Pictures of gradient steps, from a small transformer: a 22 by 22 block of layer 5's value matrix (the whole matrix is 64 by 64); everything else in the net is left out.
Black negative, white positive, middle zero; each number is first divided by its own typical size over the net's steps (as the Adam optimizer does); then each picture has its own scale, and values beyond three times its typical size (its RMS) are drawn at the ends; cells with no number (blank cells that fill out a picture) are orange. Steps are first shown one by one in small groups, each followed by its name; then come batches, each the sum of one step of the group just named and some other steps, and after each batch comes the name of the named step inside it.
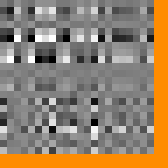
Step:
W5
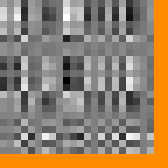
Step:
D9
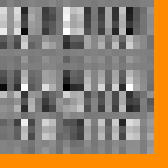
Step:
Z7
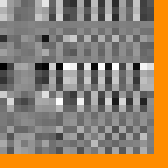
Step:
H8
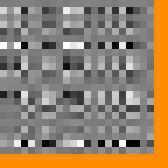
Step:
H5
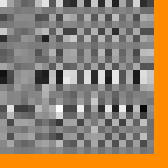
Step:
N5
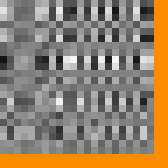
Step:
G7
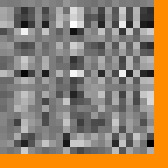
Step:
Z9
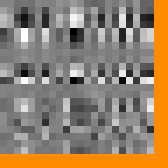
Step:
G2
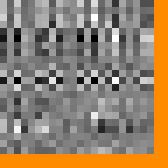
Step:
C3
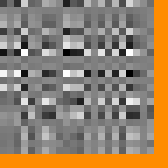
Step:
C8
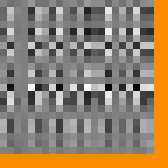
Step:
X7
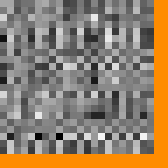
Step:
H8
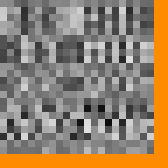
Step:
Z7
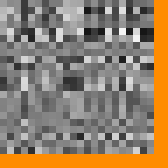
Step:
D9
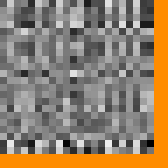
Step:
Z9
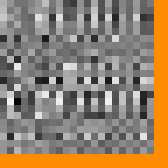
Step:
H8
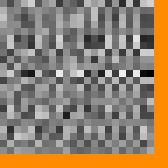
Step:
G7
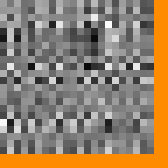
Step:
C3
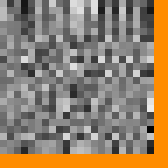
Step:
G7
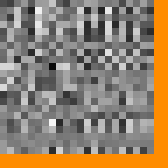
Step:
X7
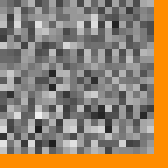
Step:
H5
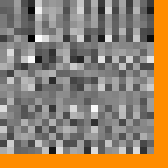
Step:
W5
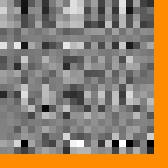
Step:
H5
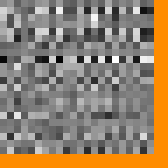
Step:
G7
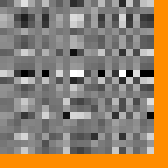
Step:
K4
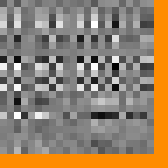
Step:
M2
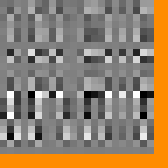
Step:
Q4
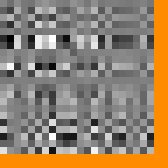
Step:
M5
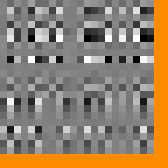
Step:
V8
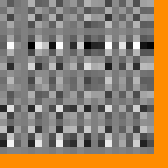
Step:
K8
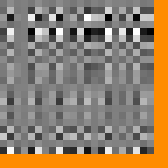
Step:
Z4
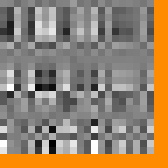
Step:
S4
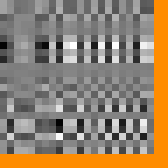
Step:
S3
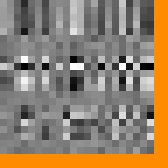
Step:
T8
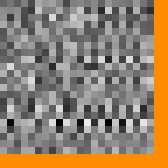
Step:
S3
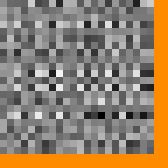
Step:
M2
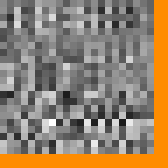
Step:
S4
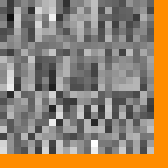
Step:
S4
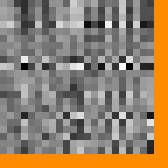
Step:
T8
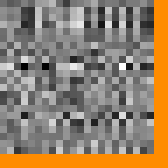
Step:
T8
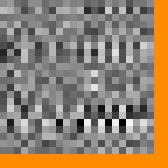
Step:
S3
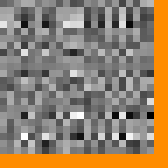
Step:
K4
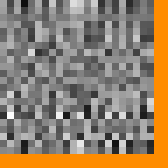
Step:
Q4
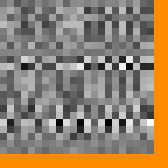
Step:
T8
